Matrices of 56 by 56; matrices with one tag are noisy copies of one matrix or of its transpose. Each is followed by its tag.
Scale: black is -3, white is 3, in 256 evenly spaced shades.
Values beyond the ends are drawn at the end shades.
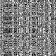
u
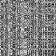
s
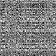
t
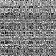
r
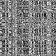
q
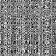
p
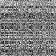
r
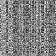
r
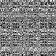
q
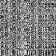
s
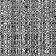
p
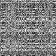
t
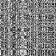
s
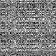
t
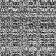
q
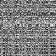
s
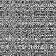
p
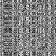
u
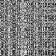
s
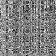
r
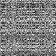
t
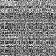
r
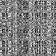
q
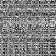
s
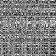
s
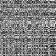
s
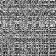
s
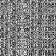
s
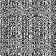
t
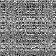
t
